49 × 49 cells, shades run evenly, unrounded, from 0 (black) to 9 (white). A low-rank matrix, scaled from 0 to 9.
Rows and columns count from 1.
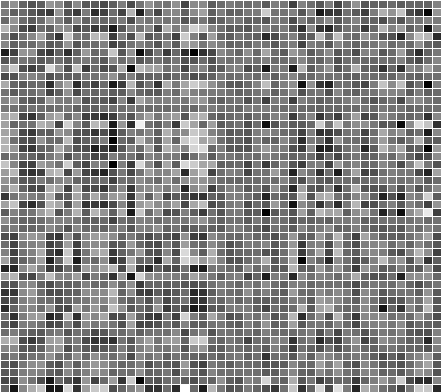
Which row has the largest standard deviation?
49
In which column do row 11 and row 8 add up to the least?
48
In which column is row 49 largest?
21
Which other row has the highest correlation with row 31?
40
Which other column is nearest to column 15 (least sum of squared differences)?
30
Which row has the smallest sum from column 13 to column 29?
7
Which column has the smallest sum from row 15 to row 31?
13
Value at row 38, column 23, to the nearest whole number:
2
